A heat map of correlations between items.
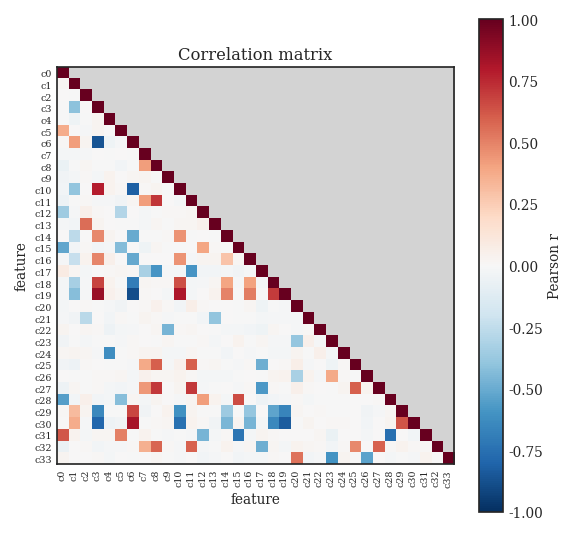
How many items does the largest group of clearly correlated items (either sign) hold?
10
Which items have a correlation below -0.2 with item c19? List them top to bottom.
c1, c6, c29, c30
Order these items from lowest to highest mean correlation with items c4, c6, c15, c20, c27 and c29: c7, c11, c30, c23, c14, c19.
c19, c14, c23, c7, c11, c30
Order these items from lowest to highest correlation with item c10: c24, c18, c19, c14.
c24, c14, c18, c19
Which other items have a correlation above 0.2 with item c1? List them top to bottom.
c6, c29, c30
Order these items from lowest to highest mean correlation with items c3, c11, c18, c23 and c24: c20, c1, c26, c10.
c1, c20, c26, c10
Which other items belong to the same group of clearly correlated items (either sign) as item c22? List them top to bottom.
c9
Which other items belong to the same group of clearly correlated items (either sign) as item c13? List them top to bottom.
c2, c21
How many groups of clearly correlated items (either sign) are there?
7
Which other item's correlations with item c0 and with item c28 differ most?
c31
